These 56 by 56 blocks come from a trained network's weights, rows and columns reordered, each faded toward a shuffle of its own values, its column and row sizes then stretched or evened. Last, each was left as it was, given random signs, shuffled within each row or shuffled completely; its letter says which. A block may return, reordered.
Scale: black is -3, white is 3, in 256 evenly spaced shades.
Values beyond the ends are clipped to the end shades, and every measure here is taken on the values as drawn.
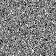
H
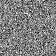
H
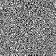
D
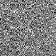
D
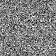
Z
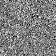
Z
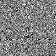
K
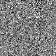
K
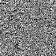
K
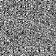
D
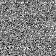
Z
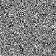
D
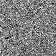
H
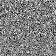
Z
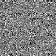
D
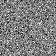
H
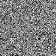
K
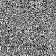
D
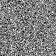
H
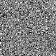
K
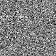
Z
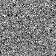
Z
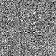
D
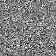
K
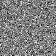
Z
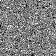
H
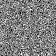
H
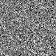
K
